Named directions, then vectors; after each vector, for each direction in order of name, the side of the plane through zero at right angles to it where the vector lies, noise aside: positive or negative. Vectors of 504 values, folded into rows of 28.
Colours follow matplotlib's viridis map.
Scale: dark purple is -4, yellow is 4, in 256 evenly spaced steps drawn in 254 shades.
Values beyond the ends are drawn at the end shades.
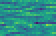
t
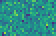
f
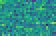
negative, negative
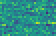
negative, negative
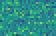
positive, negative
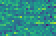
negative, negative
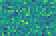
negative, positive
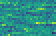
negative, negative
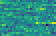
negative, negative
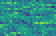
positive, negative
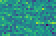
negative, negative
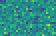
positive, positive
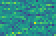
positive, negative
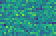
positive, positive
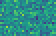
positive, positive
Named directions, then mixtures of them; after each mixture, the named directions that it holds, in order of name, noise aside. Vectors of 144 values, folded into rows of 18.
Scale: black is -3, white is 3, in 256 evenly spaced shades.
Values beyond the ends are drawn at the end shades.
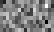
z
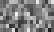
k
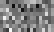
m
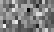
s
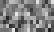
k.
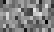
s, z.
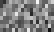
k, z.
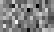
m, s.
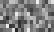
k.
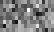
s.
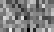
k, m.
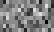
s, z.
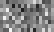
m.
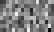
k, z.
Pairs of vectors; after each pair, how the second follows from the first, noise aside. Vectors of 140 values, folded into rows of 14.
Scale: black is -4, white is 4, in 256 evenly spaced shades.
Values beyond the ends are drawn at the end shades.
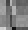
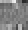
reversed, negated, partly zeroed.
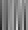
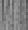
reversed, shrunk.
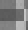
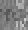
partly zeroed.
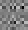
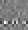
reversed, negated, partly zeroed.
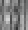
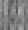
reversed, shrunk.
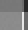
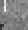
reversed, partly zeroed.
